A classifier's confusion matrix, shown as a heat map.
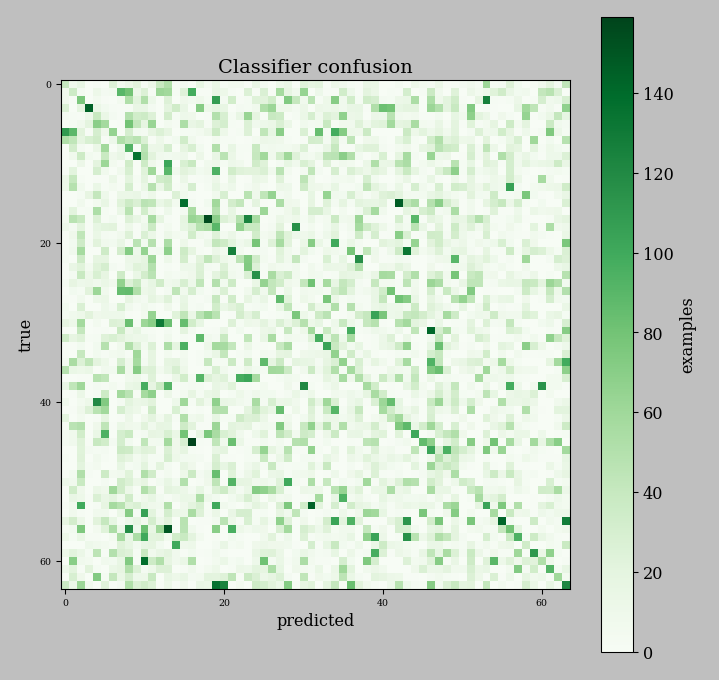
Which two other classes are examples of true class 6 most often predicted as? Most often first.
0, 34
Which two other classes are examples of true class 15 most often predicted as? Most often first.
42, 47
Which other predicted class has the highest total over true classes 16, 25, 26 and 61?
8
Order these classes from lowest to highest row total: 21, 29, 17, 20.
20, 21, 29, 17
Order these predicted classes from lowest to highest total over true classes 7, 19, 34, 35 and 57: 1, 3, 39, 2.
3, 1, 2, 39
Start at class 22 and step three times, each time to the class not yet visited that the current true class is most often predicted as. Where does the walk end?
11
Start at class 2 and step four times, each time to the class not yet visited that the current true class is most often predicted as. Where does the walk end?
48
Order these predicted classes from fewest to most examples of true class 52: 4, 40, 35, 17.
40, 4, 17, 35
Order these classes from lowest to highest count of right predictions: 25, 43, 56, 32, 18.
18, 25, 56, 43, 32
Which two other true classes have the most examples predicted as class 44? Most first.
17, 20
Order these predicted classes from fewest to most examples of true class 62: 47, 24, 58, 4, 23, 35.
47, 58, 24, 23, 35, 4
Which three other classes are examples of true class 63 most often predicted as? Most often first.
19, 20, 36
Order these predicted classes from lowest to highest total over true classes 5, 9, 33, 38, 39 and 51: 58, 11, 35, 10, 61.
61, 58, 35, 11, 10
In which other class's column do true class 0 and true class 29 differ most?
39
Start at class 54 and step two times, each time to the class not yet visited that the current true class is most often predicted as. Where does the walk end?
13
